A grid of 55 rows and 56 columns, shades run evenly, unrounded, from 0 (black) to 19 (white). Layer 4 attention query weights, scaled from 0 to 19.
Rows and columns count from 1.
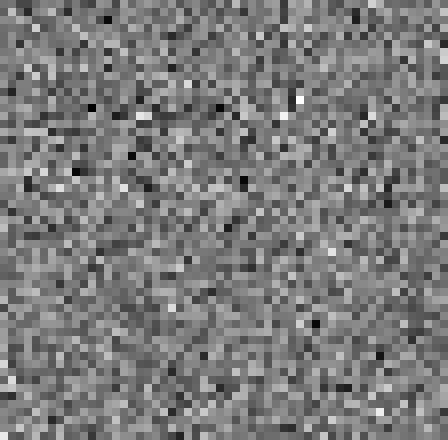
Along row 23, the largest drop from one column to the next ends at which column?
31
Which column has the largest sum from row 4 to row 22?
38
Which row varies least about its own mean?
36
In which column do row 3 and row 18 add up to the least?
14
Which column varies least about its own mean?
34
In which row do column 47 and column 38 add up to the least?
26
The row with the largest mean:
24
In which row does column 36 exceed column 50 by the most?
15
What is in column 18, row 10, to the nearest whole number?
13
